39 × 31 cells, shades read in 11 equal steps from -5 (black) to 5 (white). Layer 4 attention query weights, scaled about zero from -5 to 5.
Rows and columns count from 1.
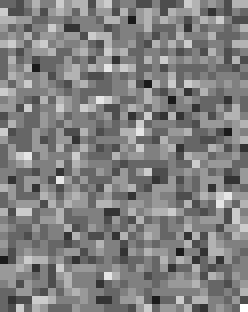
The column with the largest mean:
8
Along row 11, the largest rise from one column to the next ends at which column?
20
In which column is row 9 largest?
14
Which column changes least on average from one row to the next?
7
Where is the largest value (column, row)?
31, 39
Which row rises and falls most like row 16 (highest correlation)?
25
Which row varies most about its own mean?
38
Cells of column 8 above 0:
17
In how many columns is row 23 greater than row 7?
10
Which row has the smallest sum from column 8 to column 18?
33
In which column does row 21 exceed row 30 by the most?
4
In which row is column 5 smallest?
9
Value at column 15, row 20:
2
